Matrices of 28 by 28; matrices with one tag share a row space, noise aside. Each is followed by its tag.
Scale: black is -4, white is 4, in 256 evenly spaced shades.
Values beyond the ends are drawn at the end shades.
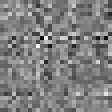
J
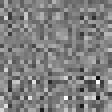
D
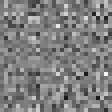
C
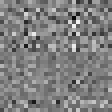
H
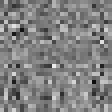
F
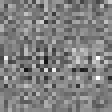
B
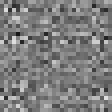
F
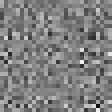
D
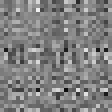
C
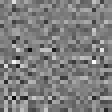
F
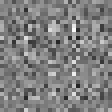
H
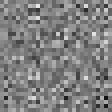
C
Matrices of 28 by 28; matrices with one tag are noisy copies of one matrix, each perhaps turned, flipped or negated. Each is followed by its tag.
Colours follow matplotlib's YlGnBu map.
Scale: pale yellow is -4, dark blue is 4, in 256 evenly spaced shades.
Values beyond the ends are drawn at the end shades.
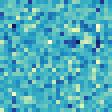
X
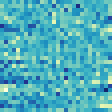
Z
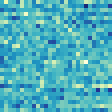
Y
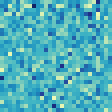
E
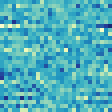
Y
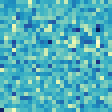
X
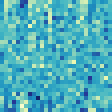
Z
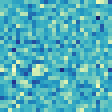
X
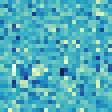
X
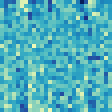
Z
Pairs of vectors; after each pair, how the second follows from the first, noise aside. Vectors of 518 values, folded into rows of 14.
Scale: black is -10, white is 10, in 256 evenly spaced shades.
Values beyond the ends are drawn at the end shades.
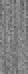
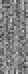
negated, scaled up.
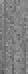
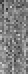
negated, scaled up.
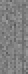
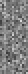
reversed, negated, scaled up.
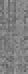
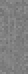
wrapped around, negated, shrunk.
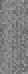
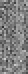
reversed, scaled up.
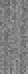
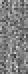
reversed, scaled up.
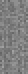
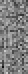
negated, scaled up.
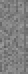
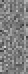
negated, scaled up.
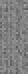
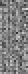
negated, scaled up.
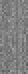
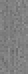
wrapped around, negated, shrunk.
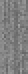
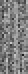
negated, scaled up.
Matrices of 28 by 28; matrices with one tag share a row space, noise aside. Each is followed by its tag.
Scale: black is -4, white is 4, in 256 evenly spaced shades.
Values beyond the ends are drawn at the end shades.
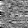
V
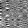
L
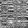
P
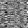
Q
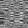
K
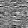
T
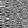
L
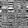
P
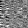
L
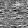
T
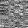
K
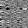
L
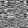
Q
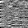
V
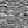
Q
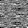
T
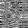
V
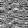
V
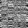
P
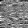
V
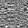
Q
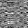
Q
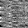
V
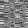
K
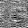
T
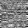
P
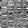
P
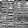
P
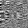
L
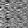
L
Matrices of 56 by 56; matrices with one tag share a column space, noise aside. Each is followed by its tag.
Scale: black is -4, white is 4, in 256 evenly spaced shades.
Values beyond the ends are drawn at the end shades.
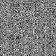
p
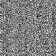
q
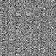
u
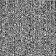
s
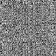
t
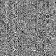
s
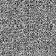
t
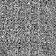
t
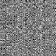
u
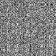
p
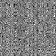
q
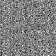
q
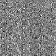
p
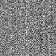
u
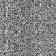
q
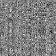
p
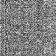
t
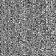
s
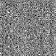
p
